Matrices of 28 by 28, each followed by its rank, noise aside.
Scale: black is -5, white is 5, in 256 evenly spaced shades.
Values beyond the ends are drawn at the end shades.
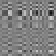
one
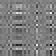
one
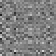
three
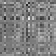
two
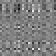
two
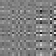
one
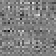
four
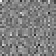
four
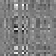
two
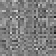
three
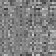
four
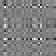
one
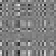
one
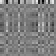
one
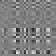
one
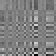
one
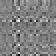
two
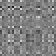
two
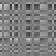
one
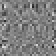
four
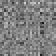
four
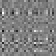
two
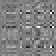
two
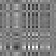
one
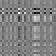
one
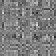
four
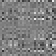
two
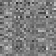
four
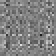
three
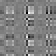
one
